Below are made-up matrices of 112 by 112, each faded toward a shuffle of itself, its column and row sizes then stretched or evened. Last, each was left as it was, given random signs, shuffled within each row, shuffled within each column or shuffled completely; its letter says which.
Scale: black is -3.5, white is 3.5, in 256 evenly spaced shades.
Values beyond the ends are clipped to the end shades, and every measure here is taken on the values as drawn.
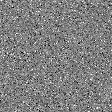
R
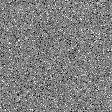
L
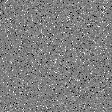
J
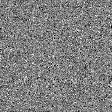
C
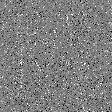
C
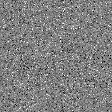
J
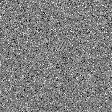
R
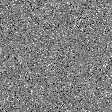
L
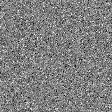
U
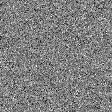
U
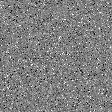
L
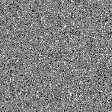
C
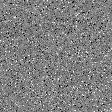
L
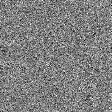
U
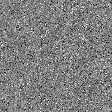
U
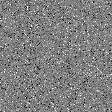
U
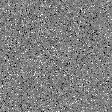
U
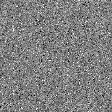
U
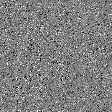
C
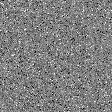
L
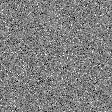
L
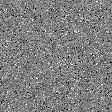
R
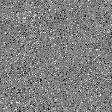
J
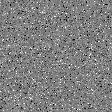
R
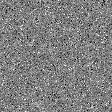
R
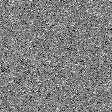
R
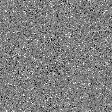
C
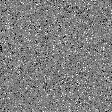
U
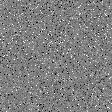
L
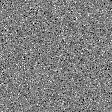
L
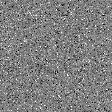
C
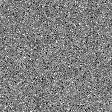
L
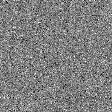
R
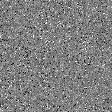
U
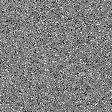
L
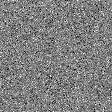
L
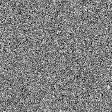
C
